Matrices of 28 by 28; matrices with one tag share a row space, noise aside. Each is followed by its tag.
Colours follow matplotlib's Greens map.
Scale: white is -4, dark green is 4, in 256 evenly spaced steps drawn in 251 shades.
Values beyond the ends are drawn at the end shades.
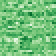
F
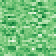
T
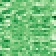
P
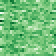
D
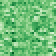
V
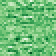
F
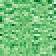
V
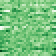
P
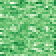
D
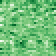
D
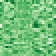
V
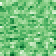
D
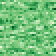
D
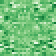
V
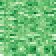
D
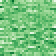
D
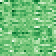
V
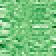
P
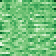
P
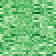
V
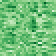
T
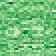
F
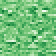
T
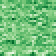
T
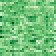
D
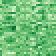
T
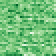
F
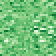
V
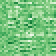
F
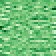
P
